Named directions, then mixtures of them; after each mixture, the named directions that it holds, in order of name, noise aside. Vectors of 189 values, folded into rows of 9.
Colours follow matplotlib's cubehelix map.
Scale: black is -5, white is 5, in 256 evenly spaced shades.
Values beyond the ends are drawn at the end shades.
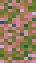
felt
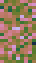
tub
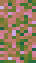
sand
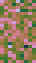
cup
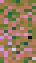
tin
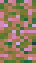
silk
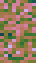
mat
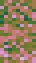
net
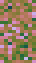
cup, felt, tub.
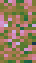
silk.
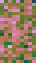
cup, mat, silk.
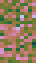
net, tub.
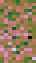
tin.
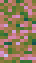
net, silk.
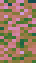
mat, sand.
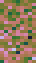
tin.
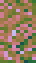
sand, silk, tin.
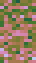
net, tin.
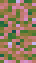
mat, silk.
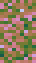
felt.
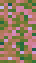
sand.
